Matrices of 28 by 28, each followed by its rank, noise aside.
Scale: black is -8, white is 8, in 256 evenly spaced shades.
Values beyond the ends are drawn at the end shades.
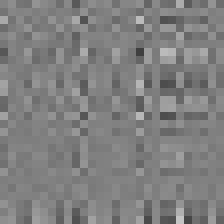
two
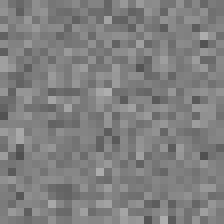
eight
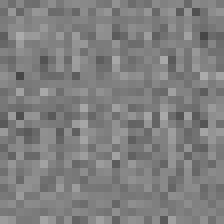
four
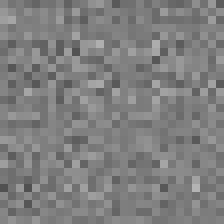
four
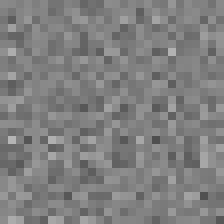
three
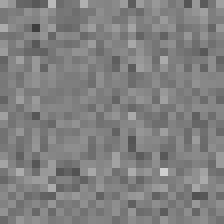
four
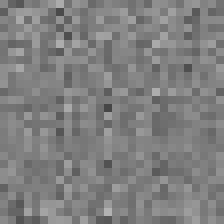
four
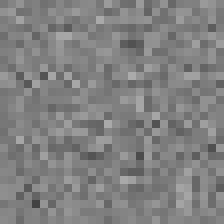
eight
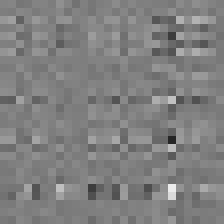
two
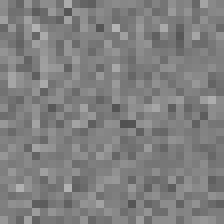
eight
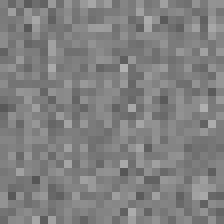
eight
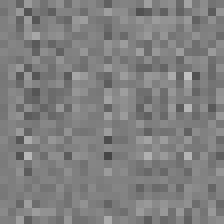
three
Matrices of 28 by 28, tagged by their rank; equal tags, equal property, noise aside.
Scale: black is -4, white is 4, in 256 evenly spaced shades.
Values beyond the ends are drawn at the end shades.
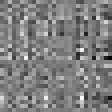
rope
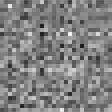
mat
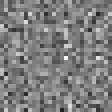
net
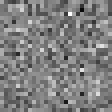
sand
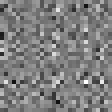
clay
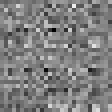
net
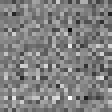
net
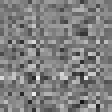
clay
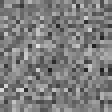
sand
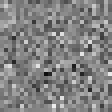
sand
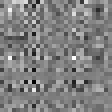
rope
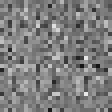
net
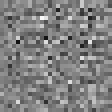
rope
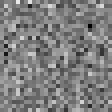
mat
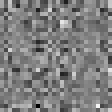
rope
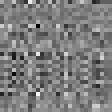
rope
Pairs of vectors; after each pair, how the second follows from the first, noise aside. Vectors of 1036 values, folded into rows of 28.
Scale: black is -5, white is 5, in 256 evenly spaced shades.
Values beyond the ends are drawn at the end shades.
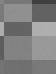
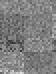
reversed, negated, partly zeroed.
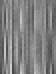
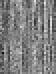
reversed.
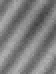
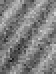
reversed.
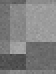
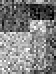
reversed, scaled up.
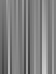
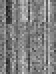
wrapped around, negated.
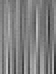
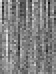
reversed, negated.
